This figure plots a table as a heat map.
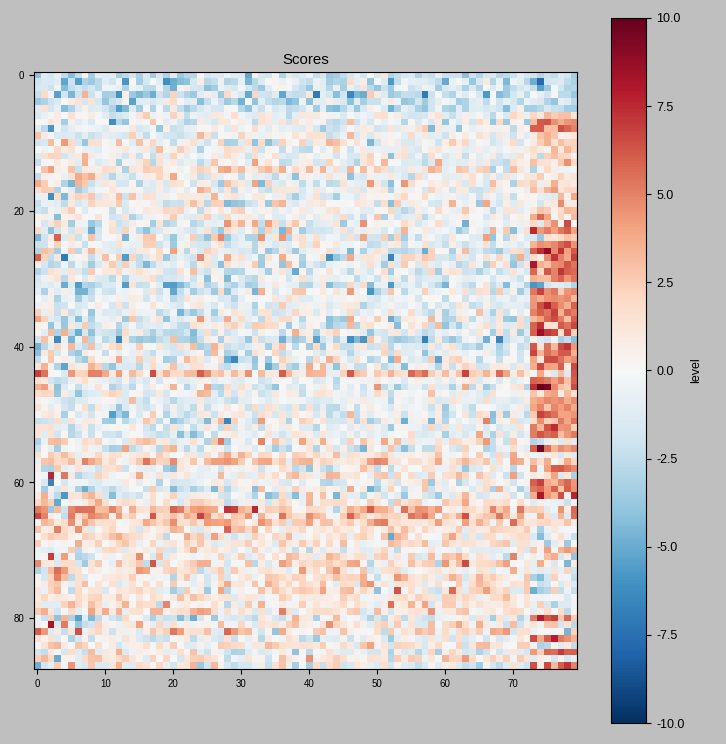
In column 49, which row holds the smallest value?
32
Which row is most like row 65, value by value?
44
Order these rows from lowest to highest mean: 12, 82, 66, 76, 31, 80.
31, 80, 12, 76, 82, 66
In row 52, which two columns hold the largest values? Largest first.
76, 75
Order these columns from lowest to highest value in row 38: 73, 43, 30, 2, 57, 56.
57, 56, 30, 43, 2, 73
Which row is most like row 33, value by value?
48
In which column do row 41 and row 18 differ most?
2
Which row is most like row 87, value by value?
40
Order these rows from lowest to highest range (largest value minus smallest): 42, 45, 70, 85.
70, 45, 85, 42
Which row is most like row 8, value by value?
60
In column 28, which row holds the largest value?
64
